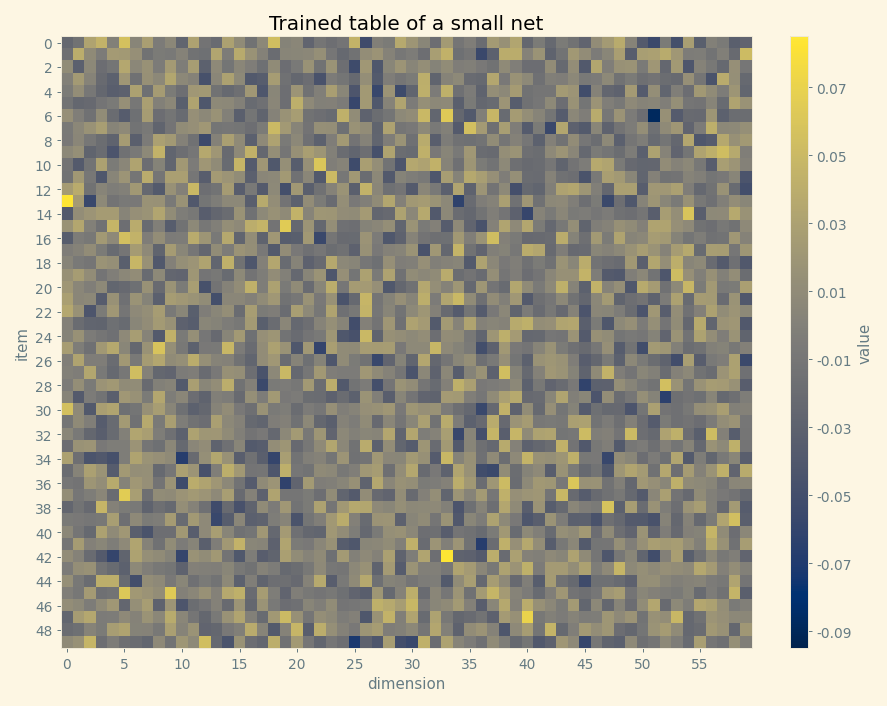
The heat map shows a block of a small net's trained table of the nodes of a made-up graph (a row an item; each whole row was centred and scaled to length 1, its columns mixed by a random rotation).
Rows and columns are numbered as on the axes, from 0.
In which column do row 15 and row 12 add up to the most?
1
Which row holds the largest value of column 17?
15
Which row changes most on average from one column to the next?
4
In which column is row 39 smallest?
13
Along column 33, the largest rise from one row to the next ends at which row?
42
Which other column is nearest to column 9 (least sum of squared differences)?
7
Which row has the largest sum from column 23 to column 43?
46
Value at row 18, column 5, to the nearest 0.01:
-0.03
